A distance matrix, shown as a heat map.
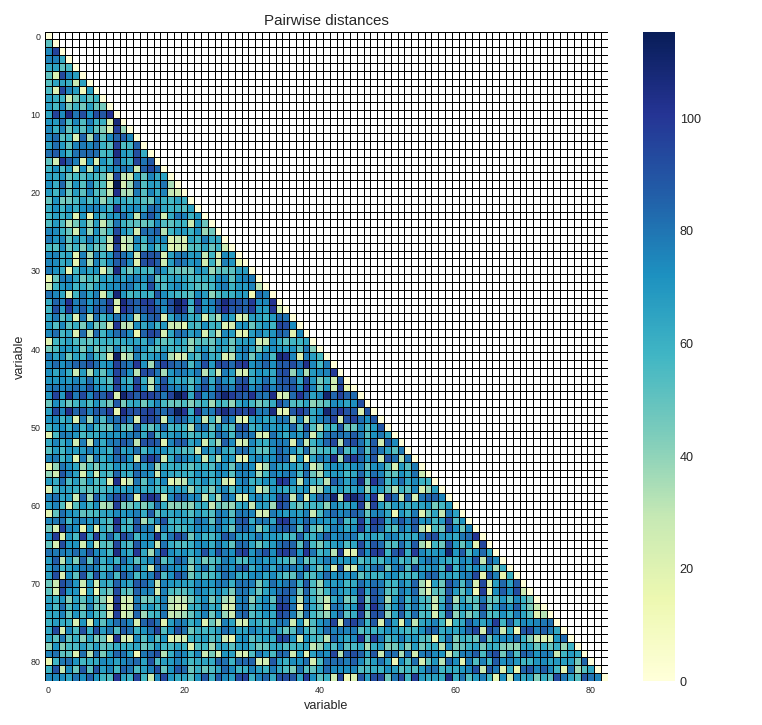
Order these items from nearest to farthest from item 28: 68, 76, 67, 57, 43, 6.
43, 6, 67, 76, 57, 68
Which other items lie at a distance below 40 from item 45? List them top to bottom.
15, 42, 44, 66, 68, 82
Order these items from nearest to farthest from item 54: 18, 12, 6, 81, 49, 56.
49, 6, 81, 18, 12, 56
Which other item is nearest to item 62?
14
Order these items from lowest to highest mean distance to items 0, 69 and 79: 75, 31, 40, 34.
75, 31, 40, 34
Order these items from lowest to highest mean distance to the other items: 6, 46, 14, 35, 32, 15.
6, 32, 14, 15, 35, 46
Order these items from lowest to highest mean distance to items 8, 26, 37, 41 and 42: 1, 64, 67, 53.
53, 1, 67, 64
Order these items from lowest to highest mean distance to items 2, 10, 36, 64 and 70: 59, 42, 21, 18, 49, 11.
21, 49, 59, 18, 42, 11
